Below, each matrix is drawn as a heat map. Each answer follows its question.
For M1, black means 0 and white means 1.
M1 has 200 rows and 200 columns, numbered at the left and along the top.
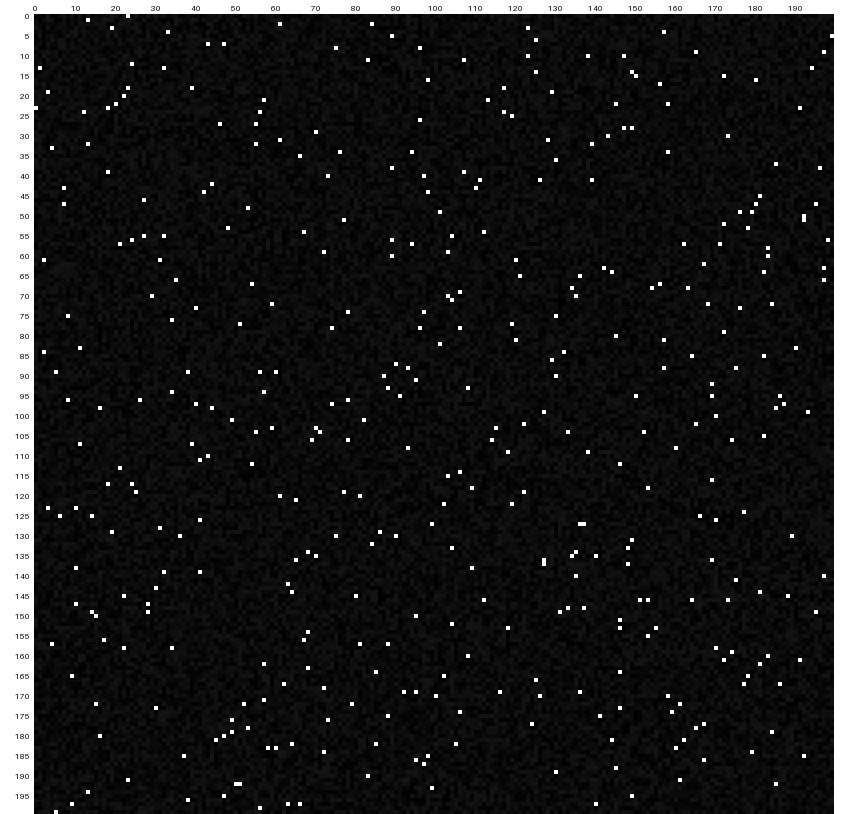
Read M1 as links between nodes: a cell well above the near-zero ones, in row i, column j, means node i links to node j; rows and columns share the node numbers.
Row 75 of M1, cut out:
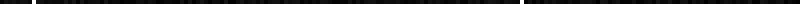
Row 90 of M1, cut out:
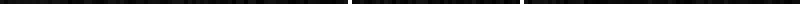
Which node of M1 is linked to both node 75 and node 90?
node 130
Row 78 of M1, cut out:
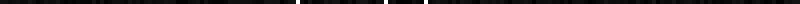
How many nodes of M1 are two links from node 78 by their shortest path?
6
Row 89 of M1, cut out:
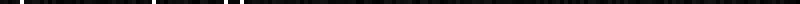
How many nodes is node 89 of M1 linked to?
4
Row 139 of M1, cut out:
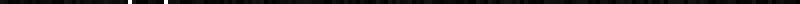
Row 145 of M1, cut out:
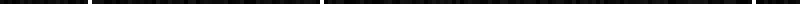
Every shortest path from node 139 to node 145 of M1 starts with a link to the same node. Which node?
node 41
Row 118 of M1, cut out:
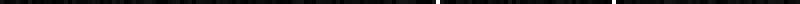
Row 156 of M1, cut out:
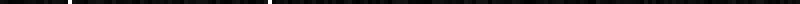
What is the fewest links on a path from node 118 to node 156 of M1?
6
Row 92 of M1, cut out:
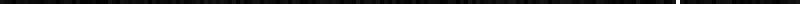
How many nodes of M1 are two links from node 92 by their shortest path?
3
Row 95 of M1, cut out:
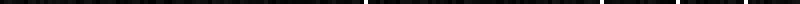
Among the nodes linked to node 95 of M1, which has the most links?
node 169
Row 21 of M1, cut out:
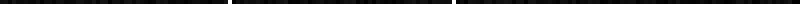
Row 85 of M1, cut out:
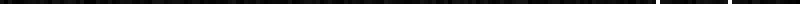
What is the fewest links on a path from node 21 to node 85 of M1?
7
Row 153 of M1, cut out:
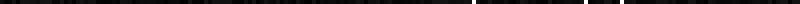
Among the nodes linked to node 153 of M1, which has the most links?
node 146
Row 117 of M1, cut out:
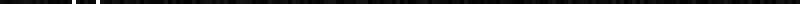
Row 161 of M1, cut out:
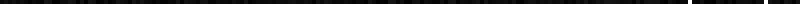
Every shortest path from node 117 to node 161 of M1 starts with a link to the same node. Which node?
node 18
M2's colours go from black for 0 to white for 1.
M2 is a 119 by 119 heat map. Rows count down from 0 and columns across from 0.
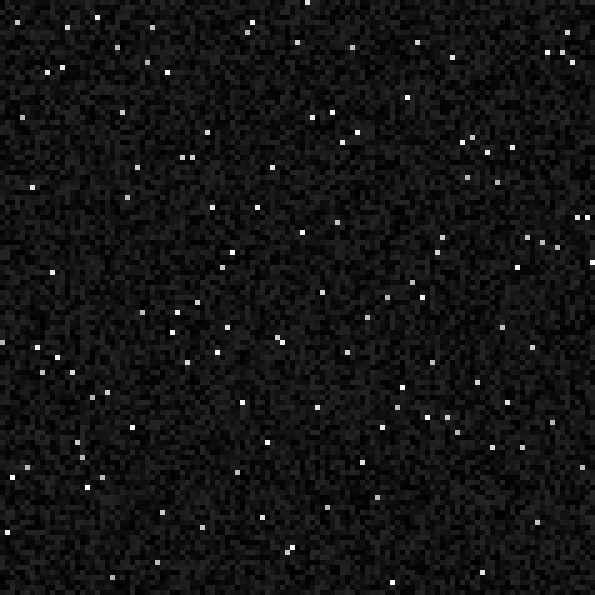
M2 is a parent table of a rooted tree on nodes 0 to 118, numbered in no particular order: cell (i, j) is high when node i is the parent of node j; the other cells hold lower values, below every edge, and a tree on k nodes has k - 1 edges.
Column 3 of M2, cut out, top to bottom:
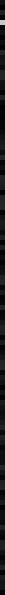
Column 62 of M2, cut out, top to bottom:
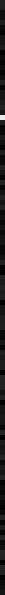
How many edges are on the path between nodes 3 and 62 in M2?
3
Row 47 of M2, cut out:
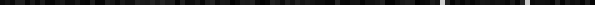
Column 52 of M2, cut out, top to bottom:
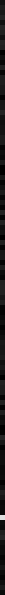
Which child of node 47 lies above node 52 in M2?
88
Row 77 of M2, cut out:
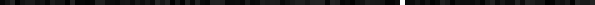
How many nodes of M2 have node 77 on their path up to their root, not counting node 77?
7
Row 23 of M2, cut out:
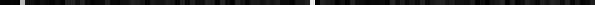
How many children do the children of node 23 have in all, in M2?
4
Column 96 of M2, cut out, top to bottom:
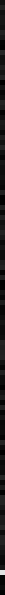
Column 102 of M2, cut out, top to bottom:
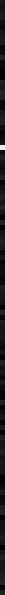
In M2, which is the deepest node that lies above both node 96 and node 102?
12
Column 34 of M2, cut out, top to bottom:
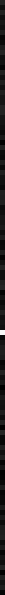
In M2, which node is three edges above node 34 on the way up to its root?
115
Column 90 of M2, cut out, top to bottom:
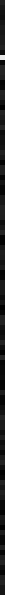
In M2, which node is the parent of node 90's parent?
71
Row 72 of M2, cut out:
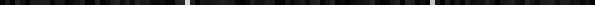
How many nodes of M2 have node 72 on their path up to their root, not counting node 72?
8
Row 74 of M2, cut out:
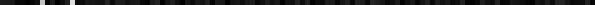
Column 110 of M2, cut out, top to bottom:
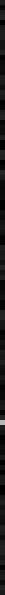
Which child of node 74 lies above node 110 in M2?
8
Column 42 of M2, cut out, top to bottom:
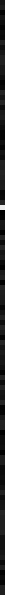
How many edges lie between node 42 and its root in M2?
6
